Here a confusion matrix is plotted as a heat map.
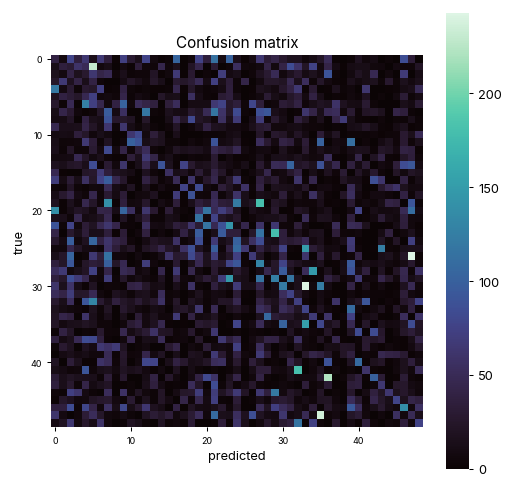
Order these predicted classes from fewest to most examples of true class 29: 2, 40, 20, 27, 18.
18, 20, 40, 2, 27
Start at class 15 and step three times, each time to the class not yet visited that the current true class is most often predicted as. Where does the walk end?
0
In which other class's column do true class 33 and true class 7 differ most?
12
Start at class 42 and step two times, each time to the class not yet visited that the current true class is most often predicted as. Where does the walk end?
40
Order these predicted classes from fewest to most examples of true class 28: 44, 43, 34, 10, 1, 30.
44, 43, 10, 1, 30, 34
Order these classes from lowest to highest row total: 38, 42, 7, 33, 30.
38, 33, 42, 30, 7
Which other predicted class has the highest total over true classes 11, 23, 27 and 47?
35
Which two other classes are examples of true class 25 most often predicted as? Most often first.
33, 43
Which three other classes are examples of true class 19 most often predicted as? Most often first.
27, 7, 24
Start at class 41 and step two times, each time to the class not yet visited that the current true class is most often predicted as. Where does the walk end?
5
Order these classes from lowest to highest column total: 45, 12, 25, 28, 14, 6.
25, 45, 14, 28, 6, 12
